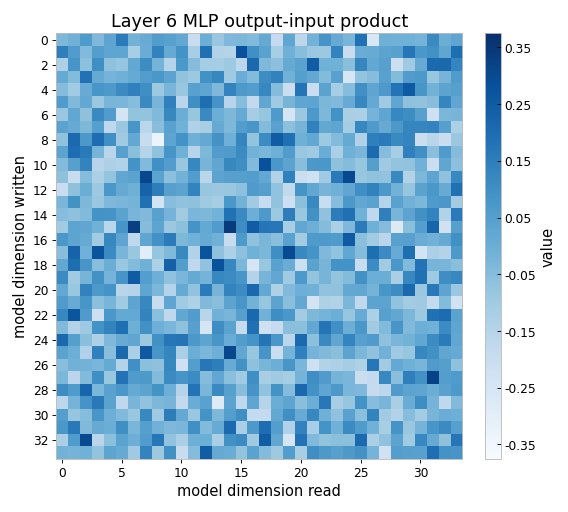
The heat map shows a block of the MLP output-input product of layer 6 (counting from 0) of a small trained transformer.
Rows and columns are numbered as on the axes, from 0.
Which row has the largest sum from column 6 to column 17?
15
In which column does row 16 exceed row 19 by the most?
24
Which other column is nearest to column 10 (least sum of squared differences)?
27
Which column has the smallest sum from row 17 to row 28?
25
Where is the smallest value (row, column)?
8, 8
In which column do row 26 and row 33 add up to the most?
12
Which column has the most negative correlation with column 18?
7
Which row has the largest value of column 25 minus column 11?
0
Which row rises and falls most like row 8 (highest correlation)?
17
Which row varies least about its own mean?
3
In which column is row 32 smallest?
19
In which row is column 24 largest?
11
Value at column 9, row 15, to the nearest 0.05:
-0.1
